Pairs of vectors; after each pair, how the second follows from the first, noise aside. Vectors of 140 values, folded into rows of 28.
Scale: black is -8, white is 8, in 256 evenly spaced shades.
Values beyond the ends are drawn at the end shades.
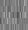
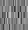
reversed, negated, scaled up.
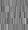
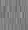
wrapped around, shrunk.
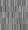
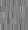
partly zeroed.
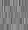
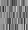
reversed, negated, scaled up.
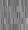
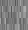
wrapped around.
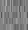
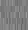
reversed, negated, shrunk.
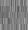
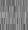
wrapped around.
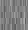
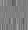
reversed, partly zeroed.
